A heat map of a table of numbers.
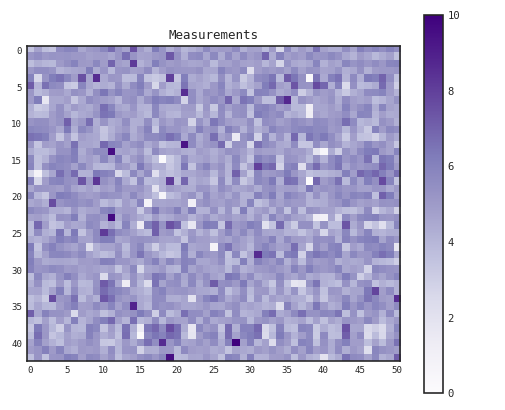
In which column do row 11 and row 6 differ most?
21
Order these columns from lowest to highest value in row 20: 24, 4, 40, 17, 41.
17, 40, 41, 24, 4
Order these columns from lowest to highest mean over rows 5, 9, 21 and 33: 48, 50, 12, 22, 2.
22, 50, 2, 12, 48
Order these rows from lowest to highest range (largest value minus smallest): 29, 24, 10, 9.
29, 10, 9, 24
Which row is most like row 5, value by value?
36
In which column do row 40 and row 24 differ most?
28
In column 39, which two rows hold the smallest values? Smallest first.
23, 14
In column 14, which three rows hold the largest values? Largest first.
35, 2, 0
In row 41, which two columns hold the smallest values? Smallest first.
46, 15
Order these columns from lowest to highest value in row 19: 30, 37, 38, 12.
37, 30, 12, 38
